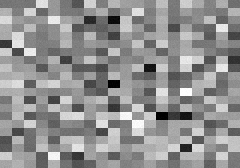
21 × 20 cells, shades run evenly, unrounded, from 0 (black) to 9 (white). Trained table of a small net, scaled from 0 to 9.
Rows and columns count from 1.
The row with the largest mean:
19
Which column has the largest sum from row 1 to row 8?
16
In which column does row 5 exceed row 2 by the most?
2
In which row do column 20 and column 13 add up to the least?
9
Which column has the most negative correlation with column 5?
10
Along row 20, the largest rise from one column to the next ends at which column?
5
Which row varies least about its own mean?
21
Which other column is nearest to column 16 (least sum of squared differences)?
14
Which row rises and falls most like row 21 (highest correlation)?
20
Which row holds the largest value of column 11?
15
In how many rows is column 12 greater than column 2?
9
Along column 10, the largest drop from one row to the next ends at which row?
11
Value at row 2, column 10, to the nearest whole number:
4
